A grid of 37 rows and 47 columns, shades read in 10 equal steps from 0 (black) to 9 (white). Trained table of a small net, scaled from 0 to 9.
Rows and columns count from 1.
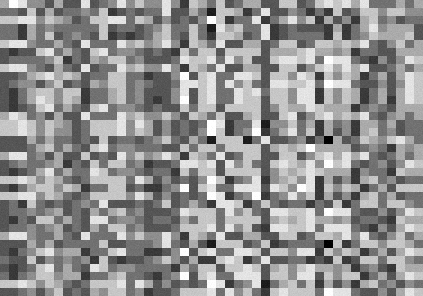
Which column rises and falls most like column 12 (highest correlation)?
42
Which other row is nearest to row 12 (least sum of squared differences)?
13
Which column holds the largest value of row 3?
24
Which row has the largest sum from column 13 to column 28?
11
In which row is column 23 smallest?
33
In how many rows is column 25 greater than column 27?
16
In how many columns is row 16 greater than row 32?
20
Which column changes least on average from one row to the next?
15
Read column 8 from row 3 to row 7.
5 4 4 4 6
